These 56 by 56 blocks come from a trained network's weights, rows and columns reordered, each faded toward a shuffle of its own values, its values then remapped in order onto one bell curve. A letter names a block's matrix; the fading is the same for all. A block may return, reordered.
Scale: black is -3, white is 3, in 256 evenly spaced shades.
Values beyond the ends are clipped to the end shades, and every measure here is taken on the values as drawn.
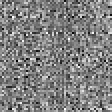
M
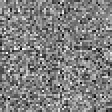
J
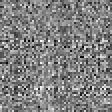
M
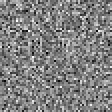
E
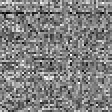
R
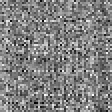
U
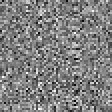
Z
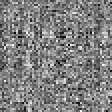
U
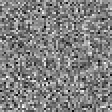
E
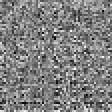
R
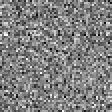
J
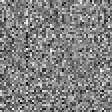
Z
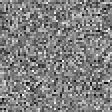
E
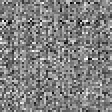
U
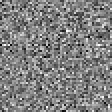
J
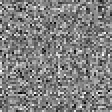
Z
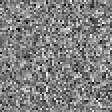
J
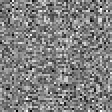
Z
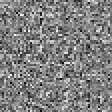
Z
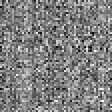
M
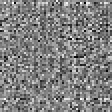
U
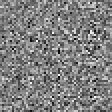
Z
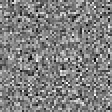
Z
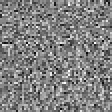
E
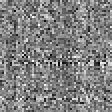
M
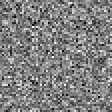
E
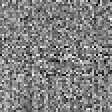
M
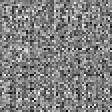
U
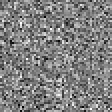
E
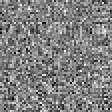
E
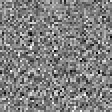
E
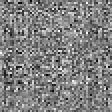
M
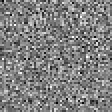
E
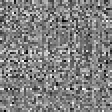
M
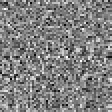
J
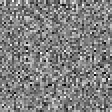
E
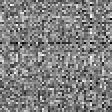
R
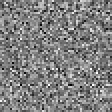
J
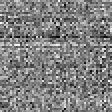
R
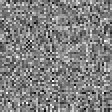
E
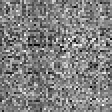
U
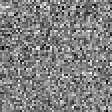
J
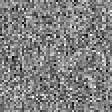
E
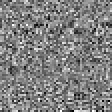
J
